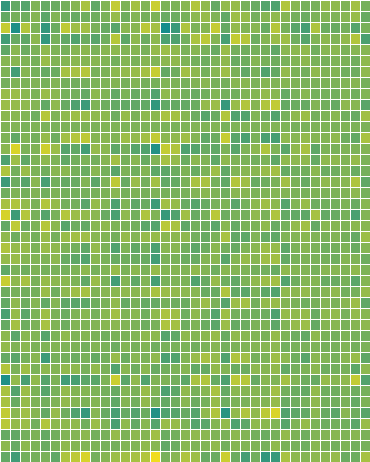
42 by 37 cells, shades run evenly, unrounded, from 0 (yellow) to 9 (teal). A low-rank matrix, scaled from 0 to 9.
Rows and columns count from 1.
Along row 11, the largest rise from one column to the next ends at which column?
24
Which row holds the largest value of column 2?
3
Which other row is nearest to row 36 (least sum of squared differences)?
31
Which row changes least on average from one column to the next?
12
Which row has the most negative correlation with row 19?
40
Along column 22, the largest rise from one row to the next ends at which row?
21
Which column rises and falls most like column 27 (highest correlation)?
6
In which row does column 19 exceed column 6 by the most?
14
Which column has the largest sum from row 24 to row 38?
23
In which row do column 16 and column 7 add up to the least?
42
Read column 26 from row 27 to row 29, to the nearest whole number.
5 5 5
